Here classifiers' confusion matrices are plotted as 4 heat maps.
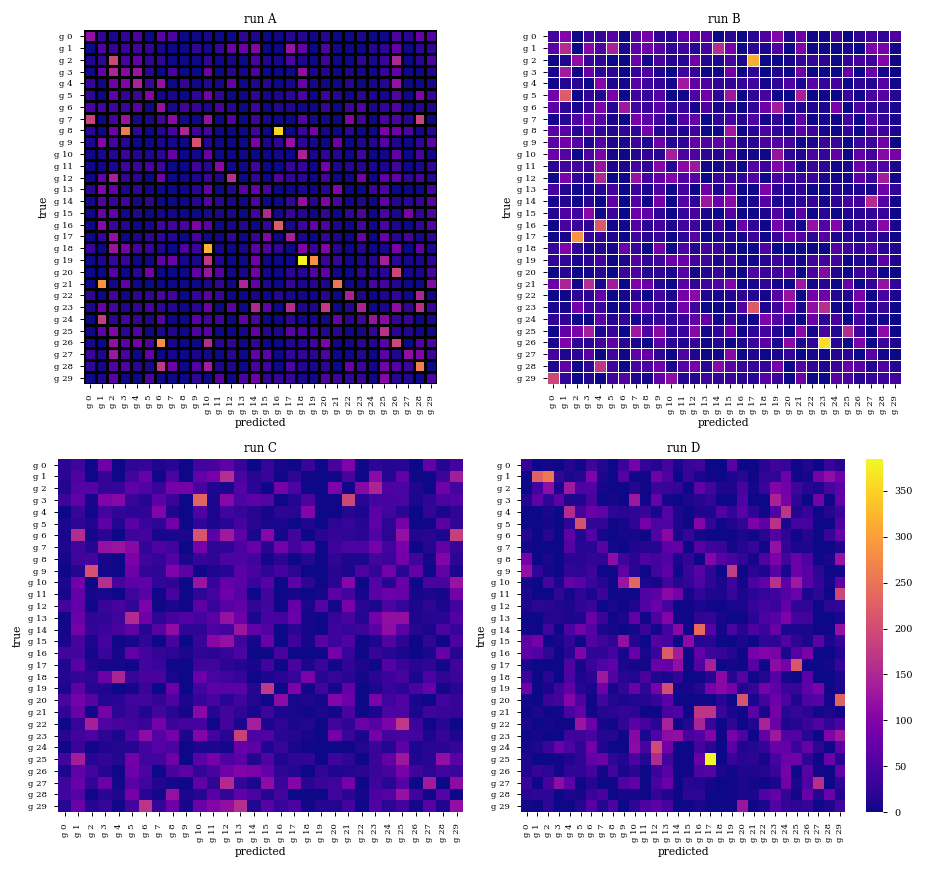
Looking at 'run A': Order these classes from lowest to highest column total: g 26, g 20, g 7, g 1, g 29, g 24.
g 24, g 7, g 29, g 20, g 1, g 26
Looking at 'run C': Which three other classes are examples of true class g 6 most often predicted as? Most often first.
g 10, g 29, g 1
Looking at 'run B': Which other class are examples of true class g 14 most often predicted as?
g 27
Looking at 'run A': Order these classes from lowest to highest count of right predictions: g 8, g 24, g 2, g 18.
g 18, g 24, g 8, g 2
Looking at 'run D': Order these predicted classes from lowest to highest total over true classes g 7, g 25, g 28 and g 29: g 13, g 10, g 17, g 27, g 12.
g 27, g 10, g 13, g 12, g 17
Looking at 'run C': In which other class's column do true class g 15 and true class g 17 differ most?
g 12
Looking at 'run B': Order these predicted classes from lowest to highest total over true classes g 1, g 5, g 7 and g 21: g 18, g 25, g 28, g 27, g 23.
g 23, g 18, g 25, g 27, g 28
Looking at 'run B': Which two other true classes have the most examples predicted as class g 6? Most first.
g 18, g 29
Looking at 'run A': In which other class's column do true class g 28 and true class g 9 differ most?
g 6
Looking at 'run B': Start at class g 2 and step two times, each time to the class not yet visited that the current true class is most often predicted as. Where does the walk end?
g 20
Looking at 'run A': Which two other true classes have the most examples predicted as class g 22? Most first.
g 7, g 28
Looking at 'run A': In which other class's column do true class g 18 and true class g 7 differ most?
g 10
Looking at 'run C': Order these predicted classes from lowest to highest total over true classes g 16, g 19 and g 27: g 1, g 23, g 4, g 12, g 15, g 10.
g 4, g 23, g 10, g 1, g 12, g 15
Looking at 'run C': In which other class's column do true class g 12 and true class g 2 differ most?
g 23
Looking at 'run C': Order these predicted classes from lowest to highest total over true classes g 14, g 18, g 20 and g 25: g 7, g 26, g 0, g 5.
g 26, g 0, g 7, g 5
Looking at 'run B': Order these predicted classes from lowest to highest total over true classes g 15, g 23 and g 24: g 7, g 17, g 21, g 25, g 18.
g 25, g 21, g 18, g 7, g 17
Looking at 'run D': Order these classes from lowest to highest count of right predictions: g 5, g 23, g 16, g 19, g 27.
g 16, g 19, g 23, g 27, g 5
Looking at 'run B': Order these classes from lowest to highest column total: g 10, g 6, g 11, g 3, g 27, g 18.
g 6, g 10, g 18, g 27, g 3, g 11
